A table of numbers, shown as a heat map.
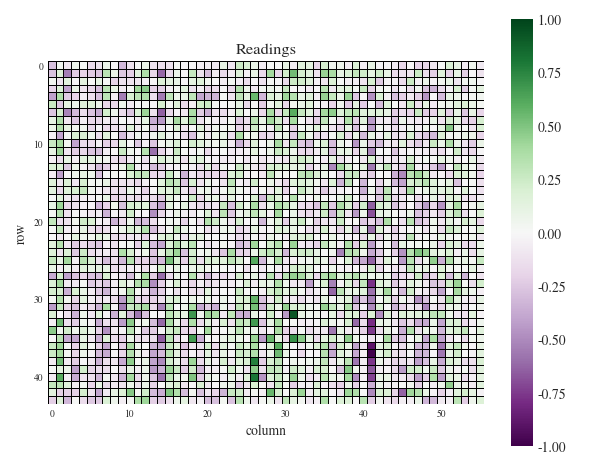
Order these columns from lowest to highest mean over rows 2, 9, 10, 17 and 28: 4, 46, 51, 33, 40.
33, 40, 4, 46, 51
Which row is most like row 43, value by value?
3
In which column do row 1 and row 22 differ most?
14
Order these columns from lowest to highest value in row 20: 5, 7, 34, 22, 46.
34, 7, 22, 5, 46
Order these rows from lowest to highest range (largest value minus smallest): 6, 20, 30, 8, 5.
5, 20, 8, 30, 6
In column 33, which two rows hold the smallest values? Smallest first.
28, 10
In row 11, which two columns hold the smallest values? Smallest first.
13, 41
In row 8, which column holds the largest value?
51
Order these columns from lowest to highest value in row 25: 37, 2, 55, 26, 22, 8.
8, 37, 22, 55, 2, 26
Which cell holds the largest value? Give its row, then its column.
32, 31
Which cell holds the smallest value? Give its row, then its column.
37, 41
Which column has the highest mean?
26
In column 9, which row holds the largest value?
24
